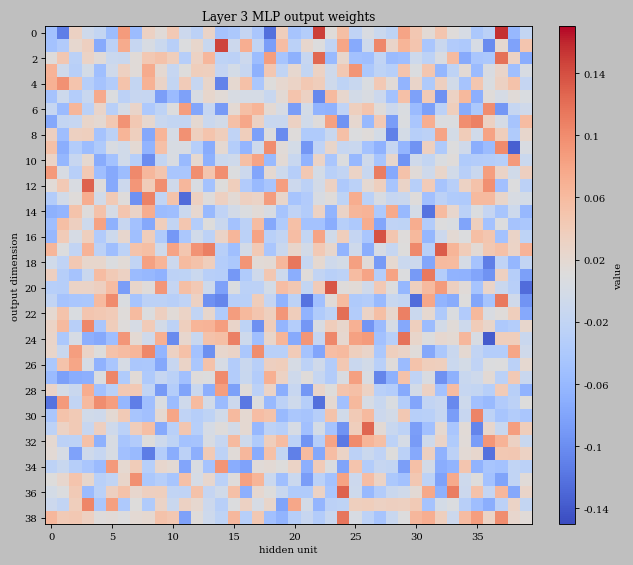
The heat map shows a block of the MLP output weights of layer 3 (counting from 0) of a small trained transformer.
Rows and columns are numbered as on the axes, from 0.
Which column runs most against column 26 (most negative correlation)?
12
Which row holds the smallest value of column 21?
21
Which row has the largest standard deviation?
24
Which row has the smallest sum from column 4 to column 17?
33
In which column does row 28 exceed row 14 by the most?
31
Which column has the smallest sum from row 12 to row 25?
39
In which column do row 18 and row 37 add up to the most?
20
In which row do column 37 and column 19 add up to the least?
35
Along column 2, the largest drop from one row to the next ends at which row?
27
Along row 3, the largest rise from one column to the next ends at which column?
18
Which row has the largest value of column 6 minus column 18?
0
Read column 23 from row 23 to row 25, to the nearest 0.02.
0.04 0.1 0.06
